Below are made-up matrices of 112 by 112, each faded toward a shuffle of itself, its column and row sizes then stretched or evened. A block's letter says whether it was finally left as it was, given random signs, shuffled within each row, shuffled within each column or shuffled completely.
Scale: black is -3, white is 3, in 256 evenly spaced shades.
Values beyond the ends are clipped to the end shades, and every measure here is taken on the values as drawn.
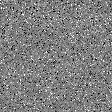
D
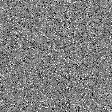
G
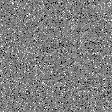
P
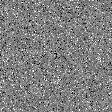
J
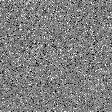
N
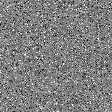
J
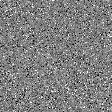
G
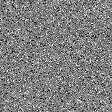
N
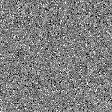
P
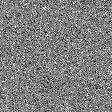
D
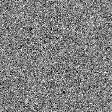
G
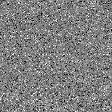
P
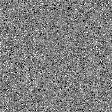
G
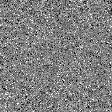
P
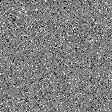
N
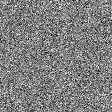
N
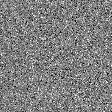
J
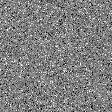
J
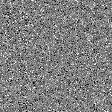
J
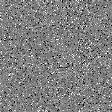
P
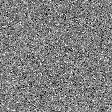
D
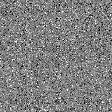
P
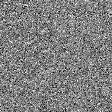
N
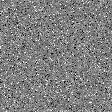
D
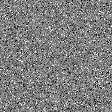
G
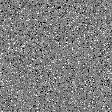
J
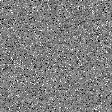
G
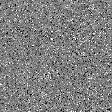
P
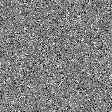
D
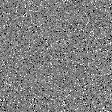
P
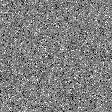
D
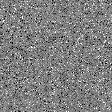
P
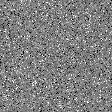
J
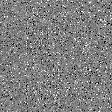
P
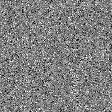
P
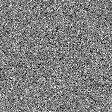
N
